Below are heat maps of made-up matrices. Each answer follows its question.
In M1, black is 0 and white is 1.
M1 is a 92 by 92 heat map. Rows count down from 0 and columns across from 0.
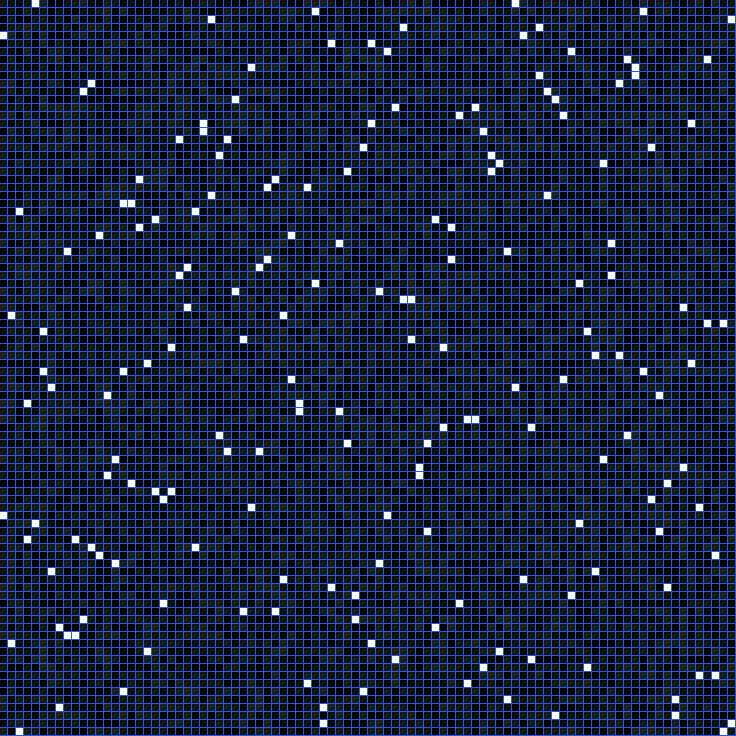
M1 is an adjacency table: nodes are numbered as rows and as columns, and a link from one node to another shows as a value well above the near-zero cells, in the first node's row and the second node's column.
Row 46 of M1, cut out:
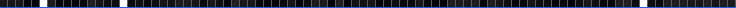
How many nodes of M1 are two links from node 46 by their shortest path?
4
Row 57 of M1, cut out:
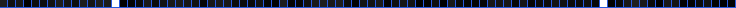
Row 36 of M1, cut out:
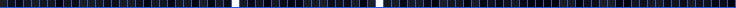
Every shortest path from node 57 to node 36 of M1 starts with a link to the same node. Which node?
node 14
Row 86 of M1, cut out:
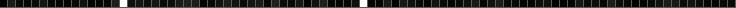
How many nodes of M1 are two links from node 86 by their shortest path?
3
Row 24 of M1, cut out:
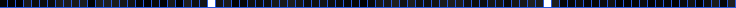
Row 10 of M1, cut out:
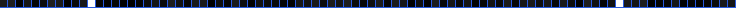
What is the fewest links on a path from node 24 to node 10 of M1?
3
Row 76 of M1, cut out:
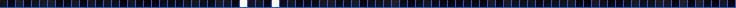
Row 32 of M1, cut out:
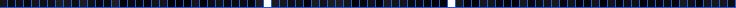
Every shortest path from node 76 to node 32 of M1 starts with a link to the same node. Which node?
node 34
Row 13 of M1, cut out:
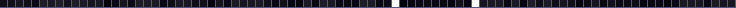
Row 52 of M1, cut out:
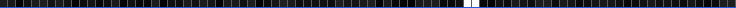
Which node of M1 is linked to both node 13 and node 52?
node 59
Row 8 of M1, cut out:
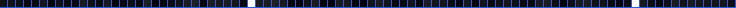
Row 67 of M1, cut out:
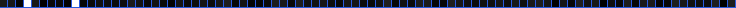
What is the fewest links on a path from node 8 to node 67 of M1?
3
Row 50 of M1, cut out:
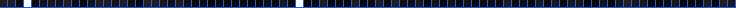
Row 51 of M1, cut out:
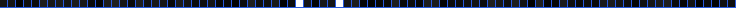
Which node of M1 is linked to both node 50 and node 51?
node 37
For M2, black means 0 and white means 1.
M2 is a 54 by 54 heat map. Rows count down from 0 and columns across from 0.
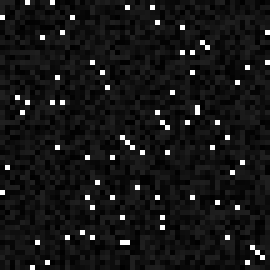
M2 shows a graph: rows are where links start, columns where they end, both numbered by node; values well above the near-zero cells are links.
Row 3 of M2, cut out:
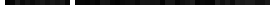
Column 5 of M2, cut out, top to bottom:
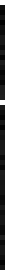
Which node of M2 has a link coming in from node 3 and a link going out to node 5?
node 0
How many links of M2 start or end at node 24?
6
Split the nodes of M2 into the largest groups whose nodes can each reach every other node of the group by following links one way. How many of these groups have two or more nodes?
6
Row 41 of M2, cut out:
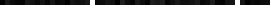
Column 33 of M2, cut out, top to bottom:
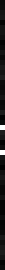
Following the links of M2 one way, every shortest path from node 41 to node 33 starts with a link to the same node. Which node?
node 47
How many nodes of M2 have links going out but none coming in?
2
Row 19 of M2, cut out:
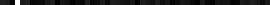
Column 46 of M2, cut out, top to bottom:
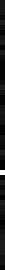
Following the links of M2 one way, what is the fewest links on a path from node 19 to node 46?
7
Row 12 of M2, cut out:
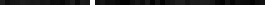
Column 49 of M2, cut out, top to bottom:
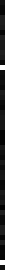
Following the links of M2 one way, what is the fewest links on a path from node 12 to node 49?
7
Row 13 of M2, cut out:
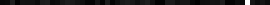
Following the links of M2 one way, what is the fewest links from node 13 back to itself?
8
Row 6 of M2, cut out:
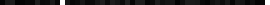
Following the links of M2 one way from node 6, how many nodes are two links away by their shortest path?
1
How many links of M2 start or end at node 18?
4
